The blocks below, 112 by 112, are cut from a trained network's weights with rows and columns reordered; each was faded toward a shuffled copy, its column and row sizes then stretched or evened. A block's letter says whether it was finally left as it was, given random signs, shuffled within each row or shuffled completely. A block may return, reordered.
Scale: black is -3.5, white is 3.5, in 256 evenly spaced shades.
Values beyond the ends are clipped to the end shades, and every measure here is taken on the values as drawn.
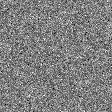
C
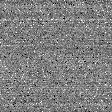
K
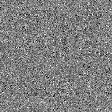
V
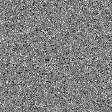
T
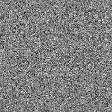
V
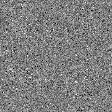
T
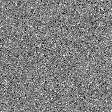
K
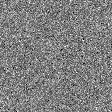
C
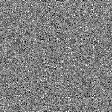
V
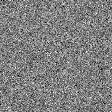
K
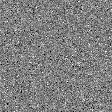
T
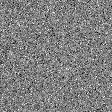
C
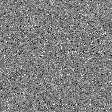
K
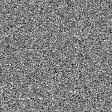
K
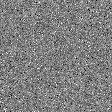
C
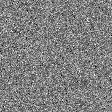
C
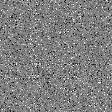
T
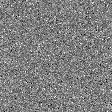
C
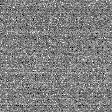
V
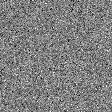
C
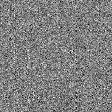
V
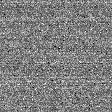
K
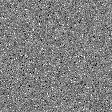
C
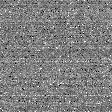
K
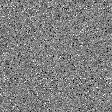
K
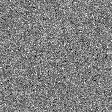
C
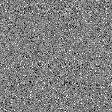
V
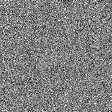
T
